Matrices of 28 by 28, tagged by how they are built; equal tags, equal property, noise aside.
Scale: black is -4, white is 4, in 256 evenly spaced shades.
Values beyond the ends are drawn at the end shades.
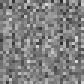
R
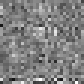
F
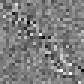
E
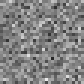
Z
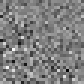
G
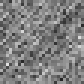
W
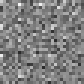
F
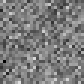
W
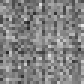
R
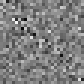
E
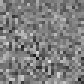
G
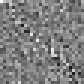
E
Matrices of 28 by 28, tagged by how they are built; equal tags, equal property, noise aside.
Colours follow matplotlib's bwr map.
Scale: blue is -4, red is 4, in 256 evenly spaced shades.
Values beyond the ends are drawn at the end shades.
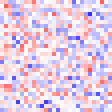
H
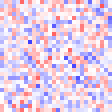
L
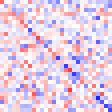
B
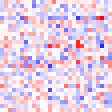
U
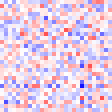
U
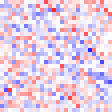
L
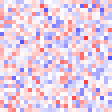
H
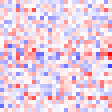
U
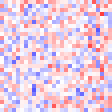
H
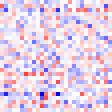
U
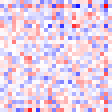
U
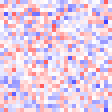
L
